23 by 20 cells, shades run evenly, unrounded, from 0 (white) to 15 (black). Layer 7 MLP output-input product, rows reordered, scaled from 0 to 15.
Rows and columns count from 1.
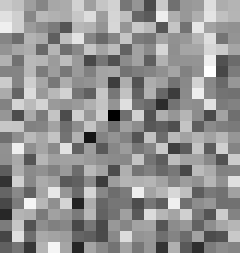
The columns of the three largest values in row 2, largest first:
13, 12, 3
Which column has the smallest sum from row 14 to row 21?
2
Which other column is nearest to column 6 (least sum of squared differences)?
4
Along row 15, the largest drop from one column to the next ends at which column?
20
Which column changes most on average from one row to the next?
14
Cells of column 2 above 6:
10
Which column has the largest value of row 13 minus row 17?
8
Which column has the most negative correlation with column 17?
5
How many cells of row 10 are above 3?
16
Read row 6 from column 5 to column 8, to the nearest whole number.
6 4 6 11
